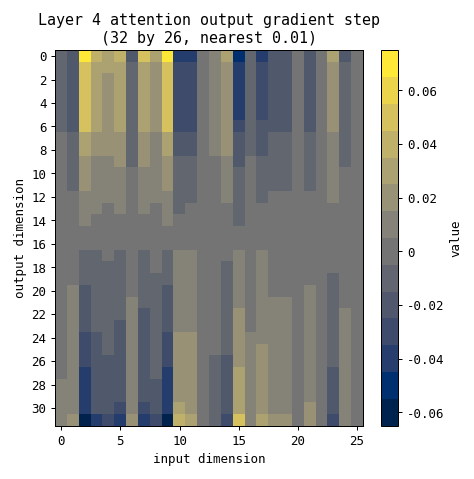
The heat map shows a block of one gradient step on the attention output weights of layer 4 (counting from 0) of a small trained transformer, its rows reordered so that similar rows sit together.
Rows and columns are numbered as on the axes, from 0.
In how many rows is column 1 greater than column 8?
13
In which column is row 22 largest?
15
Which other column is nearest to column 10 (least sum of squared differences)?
11
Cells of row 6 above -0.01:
14
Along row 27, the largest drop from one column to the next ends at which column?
2
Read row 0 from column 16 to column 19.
-0.01 -0.04 -0.02 -0.02
